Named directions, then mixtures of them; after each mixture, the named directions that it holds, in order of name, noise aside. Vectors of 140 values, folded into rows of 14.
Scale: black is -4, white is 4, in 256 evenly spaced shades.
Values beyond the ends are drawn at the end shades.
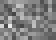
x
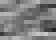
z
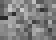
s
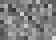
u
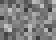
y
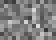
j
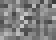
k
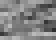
z.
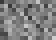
u, y.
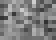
k, s, z.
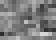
j, z.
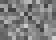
u.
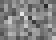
s, u.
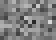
k, s.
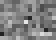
j, z.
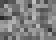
j, s, y.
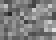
k, u, z.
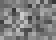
k, u.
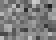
k, y, z.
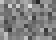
u, y.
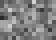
j, s, y.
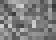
x.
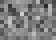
u, x.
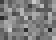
s, u, y.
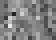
s, x.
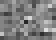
j, k, z.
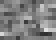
j, z.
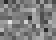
j.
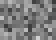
y.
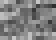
j, s, z.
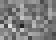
x.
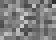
k.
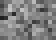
s.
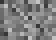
u, y.
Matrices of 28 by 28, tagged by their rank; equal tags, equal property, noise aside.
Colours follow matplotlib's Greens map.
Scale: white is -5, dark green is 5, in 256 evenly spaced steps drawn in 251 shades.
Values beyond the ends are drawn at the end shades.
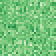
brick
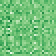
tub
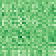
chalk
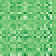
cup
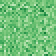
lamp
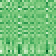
cup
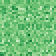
lamp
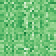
chalk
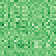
chalk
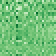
tub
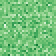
brick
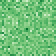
brick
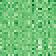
chalk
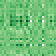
cup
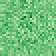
brick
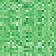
chalk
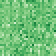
lamp
